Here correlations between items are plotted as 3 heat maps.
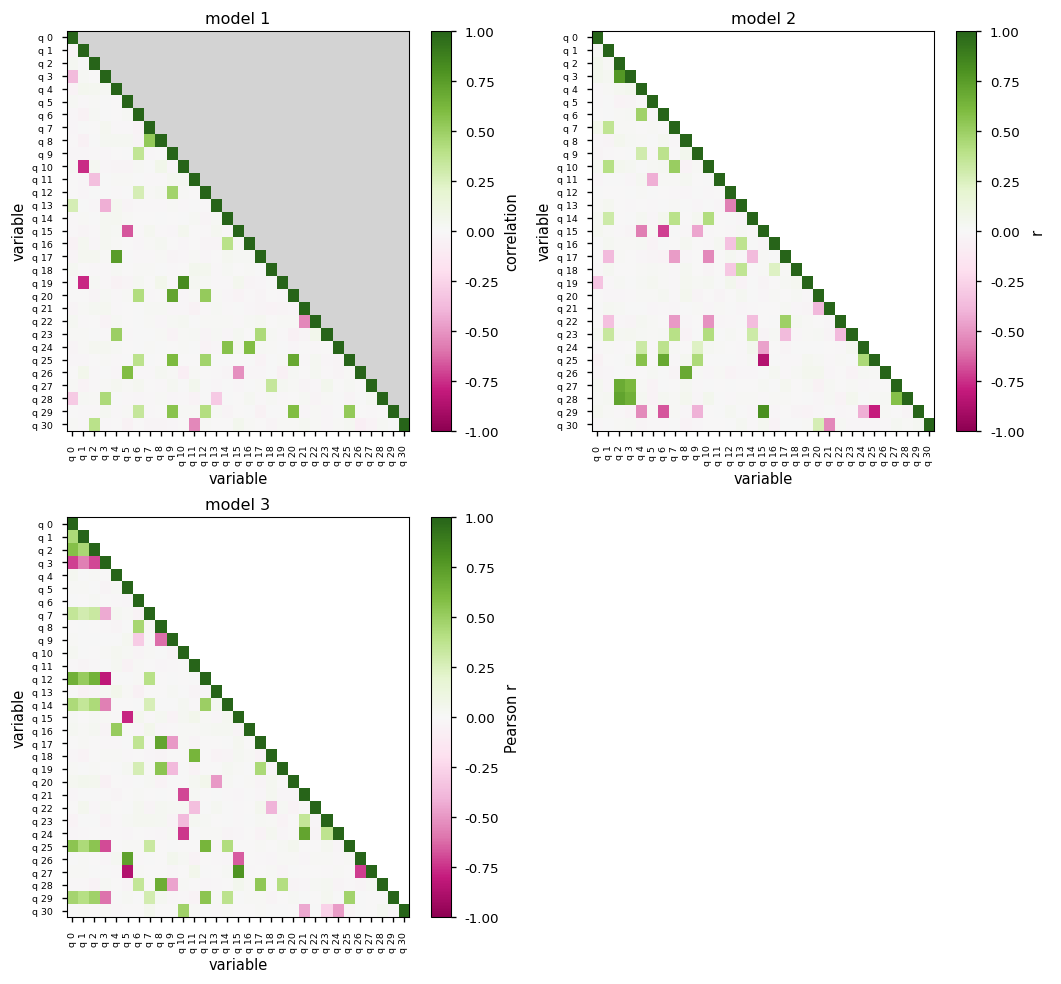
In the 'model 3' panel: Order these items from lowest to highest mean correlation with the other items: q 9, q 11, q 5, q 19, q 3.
q 3, q 9, q 5, q 11, q 19
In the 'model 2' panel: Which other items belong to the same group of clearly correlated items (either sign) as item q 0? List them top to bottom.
q 19
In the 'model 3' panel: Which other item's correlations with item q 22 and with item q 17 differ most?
q 8
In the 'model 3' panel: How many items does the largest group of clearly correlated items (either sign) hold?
9
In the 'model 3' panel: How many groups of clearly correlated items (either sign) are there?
7
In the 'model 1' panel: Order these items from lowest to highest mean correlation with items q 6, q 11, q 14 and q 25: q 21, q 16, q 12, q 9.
q 21, q 16, q 12, q 9
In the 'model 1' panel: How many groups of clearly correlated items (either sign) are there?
10
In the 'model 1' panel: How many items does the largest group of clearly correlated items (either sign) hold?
6
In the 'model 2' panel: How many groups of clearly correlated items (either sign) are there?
8
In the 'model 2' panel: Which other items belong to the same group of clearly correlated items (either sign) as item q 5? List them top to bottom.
q 11
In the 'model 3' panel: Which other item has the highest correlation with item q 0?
q 12
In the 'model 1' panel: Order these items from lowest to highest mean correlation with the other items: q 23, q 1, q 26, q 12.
q 1, q 26, q 23, q 12
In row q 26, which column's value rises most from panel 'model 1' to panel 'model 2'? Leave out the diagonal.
q 8
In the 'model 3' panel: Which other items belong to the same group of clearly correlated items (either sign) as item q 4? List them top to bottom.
q 16
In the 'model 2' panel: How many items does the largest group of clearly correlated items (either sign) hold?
7
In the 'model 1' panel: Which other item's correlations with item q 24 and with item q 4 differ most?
q 17
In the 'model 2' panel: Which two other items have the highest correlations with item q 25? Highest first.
q 6, q 4
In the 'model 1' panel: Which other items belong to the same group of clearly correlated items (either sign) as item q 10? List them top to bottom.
q 1, q 19
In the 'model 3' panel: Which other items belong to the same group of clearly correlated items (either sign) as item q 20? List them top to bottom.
q 13
